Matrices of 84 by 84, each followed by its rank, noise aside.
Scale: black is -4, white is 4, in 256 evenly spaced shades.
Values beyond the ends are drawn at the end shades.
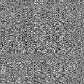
twelve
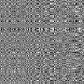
four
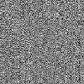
twelve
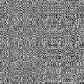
six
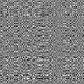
four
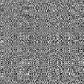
six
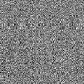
twelve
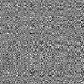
six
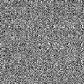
twelve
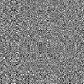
eight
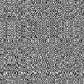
six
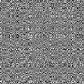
six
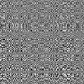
four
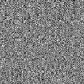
twelve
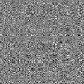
eight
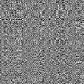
eight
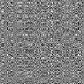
six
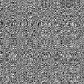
eight
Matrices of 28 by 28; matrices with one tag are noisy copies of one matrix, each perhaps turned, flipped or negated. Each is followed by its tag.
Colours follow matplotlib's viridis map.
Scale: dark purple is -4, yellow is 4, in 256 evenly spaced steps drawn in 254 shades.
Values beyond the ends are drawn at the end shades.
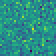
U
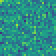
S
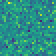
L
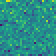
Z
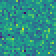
U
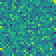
S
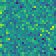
Z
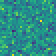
L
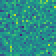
Z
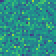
S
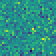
U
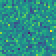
U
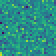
S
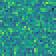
L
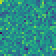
S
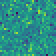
U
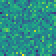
S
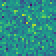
U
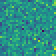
Z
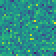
S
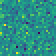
U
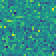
L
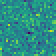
U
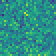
Z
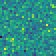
U
